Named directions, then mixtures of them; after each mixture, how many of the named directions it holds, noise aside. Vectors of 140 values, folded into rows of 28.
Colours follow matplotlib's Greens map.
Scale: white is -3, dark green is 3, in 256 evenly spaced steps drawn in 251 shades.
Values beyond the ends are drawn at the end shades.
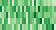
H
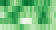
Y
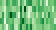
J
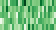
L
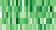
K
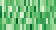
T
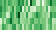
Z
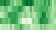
one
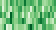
four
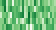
three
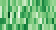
four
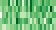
one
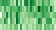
three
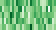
four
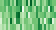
two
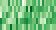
four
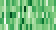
one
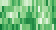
three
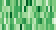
four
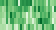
four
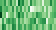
two
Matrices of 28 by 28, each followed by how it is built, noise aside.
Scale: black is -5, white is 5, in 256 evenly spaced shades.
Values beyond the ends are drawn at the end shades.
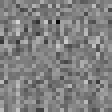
low rank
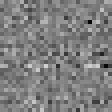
uneven rows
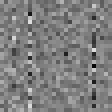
uneven columns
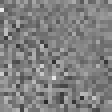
lower triangular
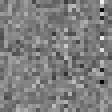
uneven columns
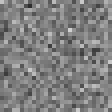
repeating rows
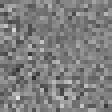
lower triangular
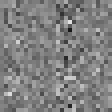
uneven columns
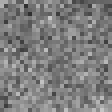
smooth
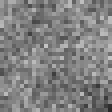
smooth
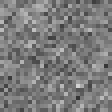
Hankel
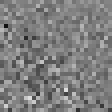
lower triangular
